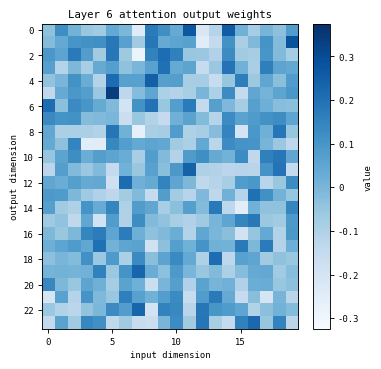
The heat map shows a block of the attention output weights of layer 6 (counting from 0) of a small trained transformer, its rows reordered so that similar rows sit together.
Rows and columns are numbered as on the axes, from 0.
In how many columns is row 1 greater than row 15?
15
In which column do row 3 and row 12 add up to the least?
12
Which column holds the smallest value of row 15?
4
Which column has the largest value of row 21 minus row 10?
10
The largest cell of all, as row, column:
5, 5
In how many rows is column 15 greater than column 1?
10
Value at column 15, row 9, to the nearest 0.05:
0.1
